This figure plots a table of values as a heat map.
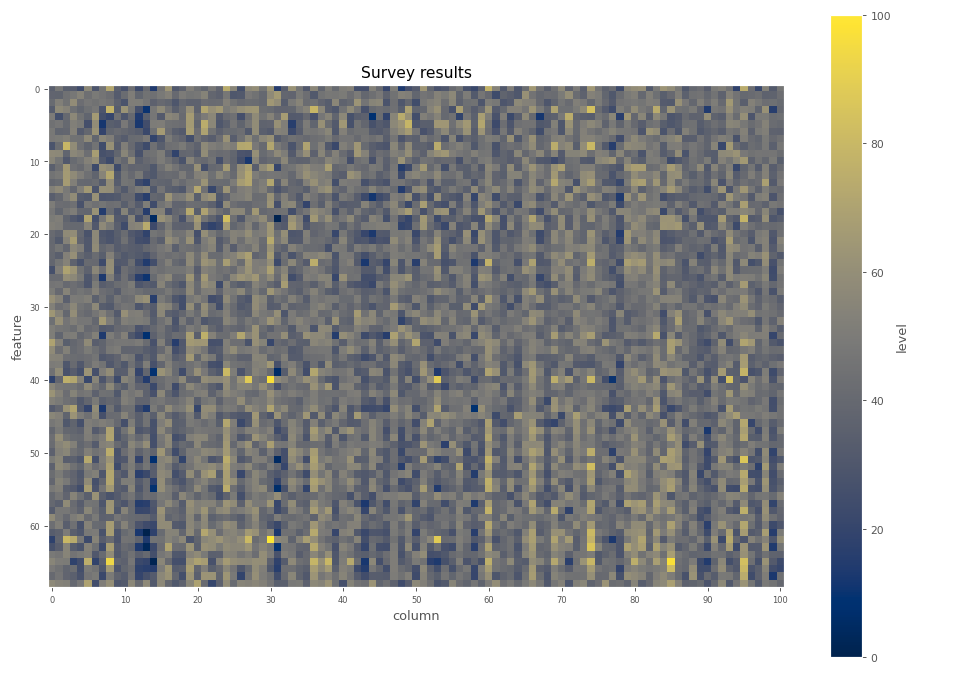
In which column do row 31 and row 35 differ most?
53
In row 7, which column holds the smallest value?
14
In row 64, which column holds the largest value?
85
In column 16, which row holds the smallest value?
17
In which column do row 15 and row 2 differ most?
44
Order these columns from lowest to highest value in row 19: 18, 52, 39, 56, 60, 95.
56, 18, 52, 39, 95, 60
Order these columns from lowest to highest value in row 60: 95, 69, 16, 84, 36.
84, 69, 16, 36, 95
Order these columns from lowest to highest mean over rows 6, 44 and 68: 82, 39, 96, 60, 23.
39, 23, 96, 60, 82
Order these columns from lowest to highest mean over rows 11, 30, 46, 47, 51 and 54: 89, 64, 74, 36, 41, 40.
64, 89, 40, 41, 74, 36
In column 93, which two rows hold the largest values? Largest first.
40, 62
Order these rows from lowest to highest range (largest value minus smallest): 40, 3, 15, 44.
15, 44, 3, 40
